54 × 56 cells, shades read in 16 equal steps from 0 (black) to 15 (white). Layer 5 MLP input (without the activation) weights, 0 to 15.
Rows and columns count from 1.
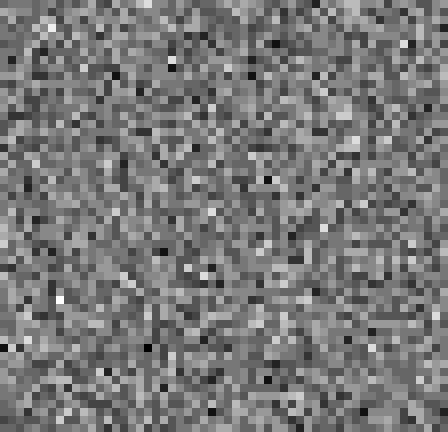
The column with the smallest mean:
5
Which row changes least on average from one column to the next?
46
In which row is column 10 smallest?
16
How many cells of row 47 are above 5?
41
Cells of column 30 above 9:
5
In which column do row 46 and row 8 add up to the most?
22
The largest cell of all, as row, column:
38, 8
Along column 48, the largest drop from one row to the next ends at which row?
36
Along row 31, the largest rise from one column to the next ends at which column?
52
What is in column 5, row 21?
12
